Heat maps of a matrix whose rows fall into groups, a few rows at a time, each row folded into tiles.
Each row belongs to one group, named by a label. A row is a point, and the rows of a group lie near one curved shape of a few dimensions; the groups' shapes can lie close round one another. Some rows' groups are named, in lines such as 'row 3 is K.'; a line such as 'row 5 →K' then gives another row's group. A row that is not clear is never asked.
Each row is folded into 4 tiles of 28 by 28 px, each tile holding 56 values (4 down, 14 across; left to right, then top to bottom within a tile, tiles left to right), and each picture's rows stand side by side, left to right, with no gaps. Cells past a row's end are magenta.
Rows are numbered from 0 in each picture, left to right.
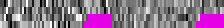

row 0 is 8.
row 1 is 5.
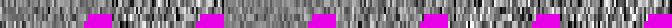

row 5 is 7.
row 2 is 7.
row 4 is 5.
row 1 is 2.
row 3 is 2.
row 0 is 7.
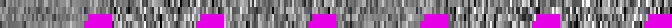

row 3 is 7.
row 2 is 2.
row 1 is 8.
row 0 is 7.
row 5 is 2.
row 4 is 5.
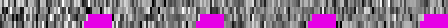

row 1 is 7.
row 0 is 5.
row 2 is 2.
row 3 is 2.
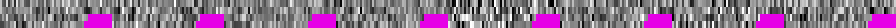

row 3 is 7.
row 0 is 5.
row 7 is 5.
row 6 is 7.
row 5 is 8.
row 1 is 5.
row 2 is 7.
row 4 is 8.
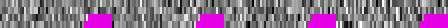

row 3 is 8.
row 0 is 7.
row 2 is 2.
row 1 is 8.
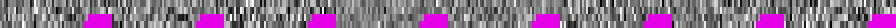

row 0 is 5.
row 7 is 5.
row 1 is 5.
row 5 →8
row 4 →2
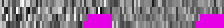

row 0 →2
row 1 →8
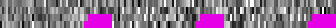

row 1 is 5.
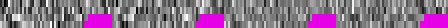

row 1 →7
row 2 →8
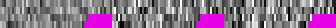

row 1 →2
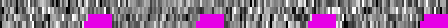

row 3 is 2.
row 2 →5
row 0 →8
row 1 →5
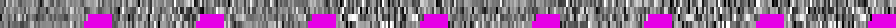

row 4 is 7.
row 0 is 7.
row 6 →8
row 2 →8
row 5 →7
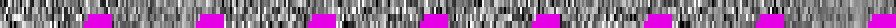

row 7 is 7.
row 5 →5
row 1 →7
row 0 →8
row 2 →5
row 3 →2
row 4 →5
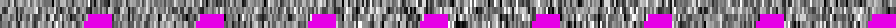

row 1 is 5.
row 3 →5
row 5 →7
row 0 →5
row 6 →2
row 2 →7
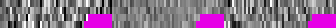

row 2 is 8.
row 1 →2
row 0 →2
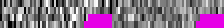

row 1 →2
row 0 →7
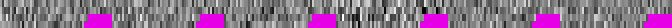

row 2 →7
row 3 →5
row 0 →2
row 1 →2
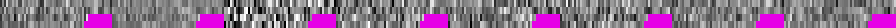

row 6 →2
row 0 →7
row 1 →7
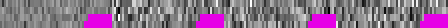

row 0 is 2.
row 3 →5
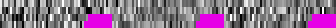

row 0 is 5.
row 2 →2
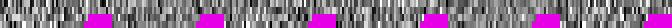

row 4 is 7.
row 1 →5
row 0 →8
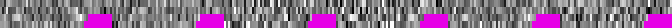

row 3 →8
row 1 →2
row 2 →8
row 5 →5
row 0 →8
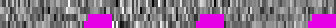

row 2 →7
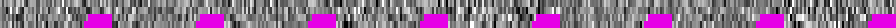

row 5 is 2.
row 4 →5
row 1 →2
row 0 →5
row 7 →8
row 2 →8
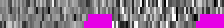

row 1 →8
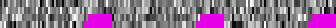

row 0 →7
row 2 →2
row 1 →7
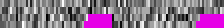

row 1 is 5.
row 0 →5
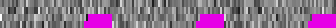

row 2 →7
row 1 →8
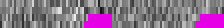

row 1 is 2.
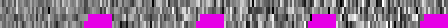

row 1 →7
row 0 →5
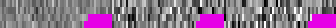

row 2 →7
